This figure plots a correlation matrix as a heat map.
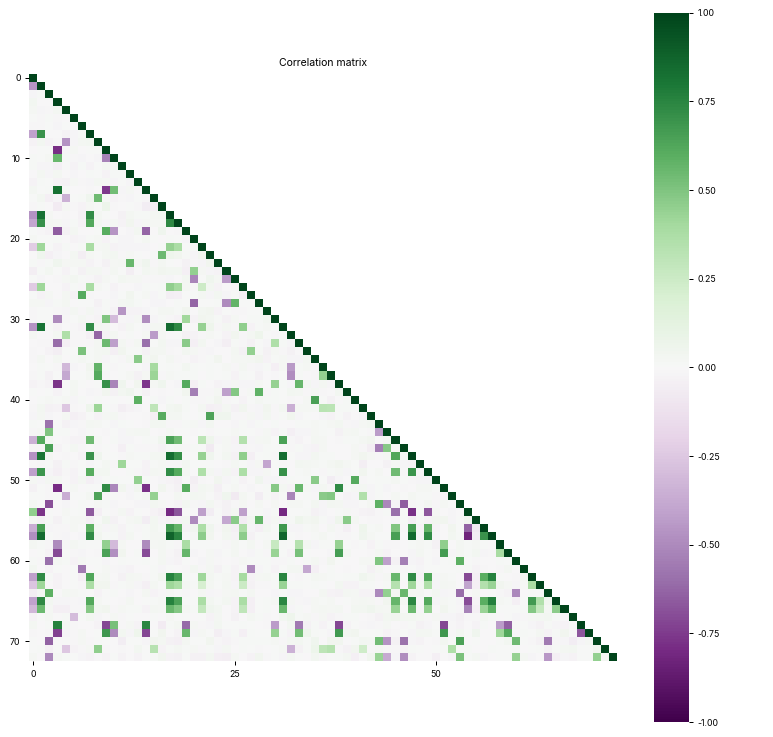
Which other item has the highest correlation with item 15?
8
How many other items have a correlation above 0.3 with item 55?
3
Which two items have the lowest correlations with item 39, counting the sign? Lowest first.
20, 24
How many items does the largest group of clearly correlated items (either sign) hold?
18
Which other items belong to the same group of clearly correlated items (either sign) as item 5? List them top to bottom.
67
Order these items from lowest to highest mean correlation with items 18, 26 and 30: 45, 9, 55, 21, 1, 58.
55, 58, 9, 21, 45, 1
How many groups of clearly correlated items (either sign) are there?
11
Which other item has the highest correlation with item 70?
53
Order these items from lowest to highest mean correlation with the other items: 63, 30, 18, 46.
46, 30, 63, 18
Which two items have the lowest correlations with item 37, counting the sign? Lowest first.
32, 4
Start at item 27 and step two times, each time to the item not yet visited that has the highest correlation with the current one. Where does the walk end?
34
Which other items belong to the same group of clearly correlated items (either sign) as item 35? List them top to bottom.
13, 40, 50
